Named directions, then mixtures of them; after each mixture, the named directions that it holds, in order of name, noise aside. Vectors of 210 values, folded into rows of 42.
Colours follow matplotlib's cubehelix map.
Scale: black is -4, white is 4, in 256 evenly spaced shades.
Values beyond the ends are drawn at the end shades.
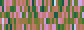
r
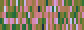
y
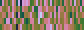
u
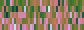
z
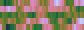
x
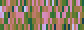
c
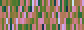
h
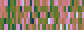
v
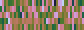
r.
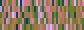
r, u.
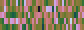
y.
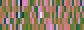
u.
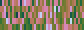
u, y.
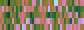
v, x, z.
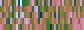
u.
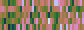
v, x.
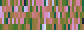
c.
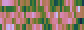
x.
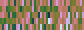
v.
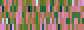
h, r.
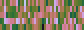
y.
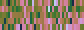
v, x, z.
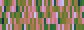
r.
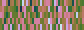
u, v, z.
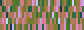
h, r.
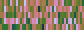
y.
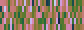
c, h, y.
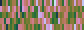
r, u, x.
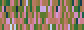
r, u, z.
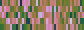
c, u, y.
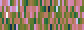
u, z.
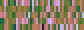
h, v, y.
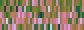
h, z.
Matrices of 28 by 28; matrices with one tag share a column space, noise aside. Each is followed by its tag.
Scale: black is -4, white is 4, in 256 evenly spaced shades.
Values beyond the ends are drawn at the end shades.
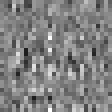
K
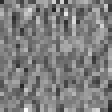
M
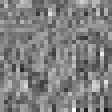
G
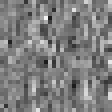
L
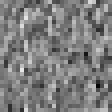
M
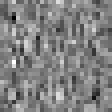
L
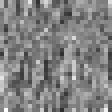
G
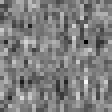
L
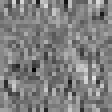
G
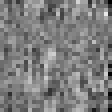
G
